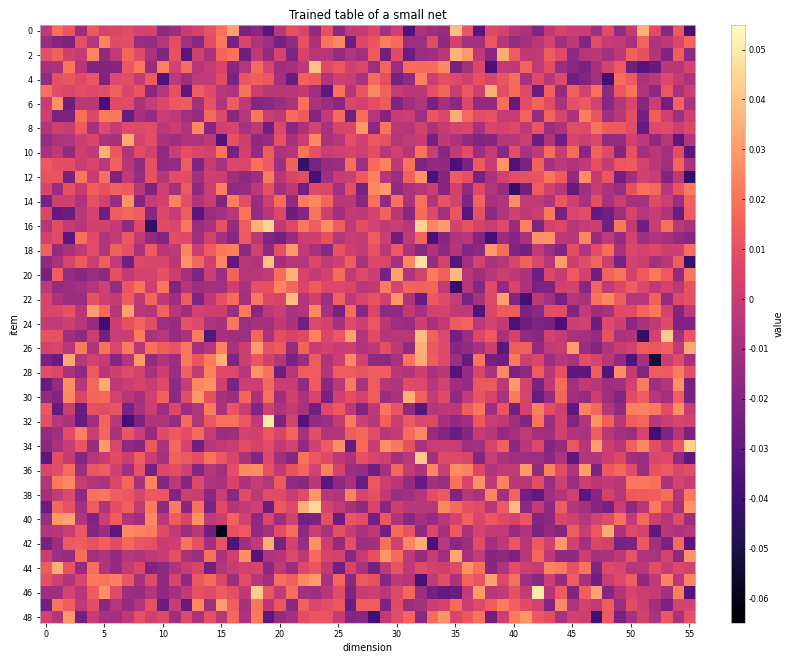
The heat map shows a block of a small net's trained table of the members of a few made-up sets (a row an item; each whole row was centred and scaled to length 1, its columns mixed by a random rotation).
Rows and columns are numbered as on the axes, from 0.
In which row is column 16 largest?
0
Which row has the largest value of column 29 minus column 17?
13
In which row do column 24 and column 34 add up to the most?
16
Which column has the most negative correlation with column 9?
43
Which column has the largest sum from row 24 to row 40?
2
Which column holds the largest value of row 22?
21
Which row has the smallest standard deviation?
8
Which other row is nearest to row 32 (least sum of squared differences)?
11
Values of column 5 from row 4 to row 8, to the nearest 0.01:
-0.02 0.01 -0.04 0.02 0.01
